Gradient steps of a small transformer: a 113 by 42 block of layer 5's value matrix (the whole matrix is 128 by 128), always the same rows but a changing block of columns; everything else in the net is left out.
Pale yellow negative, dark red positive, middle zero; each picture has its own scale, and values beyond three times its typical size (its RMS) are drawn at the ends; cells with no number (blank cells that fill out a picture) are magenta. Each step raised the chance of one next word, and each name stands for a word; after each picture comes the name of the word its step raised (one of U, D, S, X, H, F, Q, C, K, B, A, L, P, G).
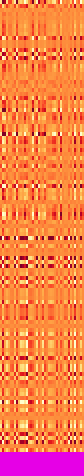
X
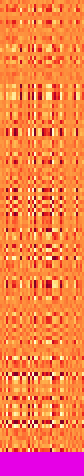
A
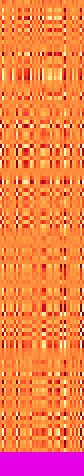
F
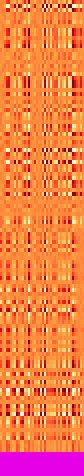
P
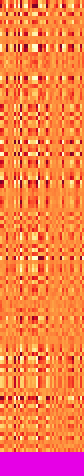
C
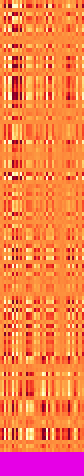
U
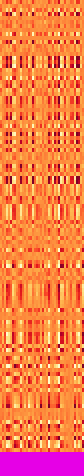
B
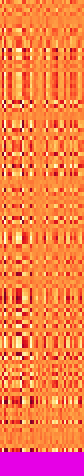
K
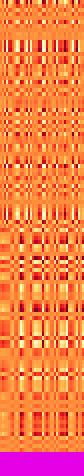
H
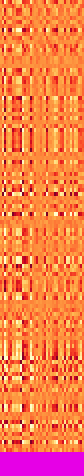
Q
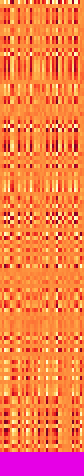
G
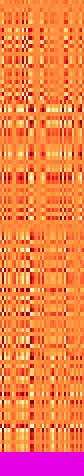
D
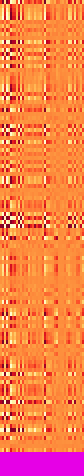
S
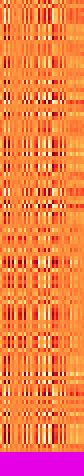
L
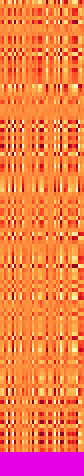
G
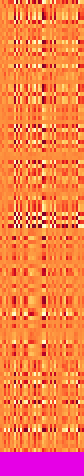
S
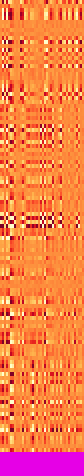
S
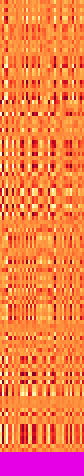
L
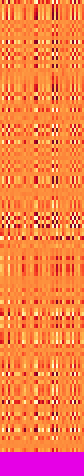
S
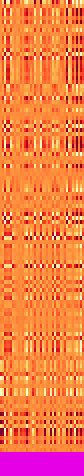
G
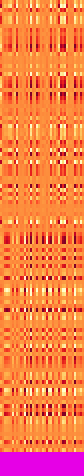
P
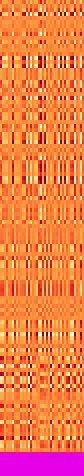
B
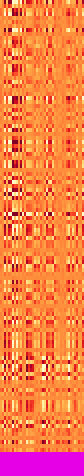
Q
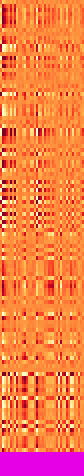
A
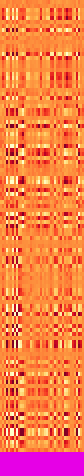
F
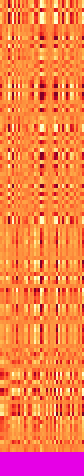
P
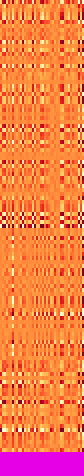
S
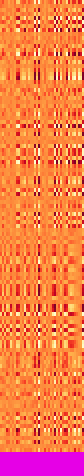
F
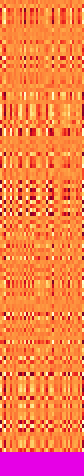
A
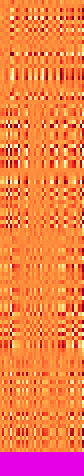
F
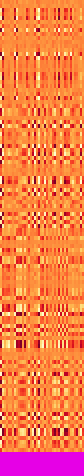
F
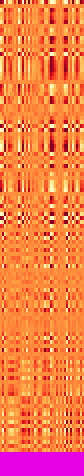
G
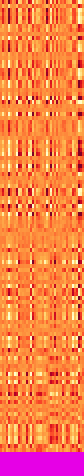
L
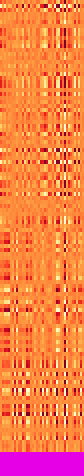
P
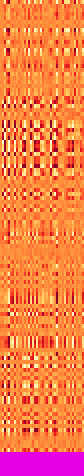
K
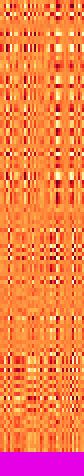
C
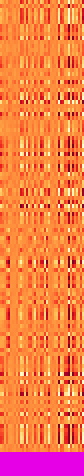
L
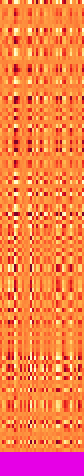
Q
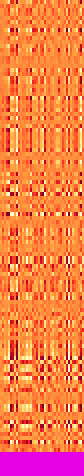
Q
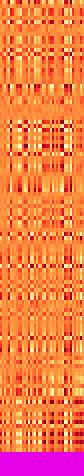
G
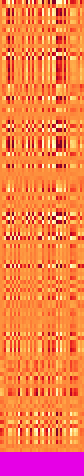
G
